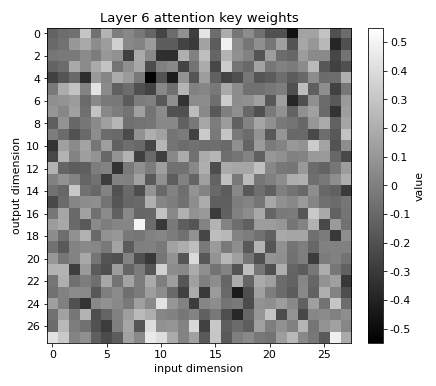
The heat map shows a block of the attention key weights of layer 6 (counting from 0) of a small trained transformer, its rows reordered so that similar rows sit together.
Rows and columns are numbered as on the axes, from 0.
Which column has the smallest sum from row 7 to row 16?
26
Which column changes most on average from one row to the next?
10
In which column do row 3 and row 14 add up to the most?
2
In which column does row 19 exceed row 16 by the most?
15
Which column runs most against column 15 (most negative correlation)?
14
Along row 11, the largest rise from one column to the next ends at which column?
1
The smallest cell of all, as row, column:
4, 9
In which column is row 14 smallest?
27
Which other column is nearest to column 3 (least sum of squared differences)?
25
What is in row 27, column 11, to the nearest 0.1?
0.2
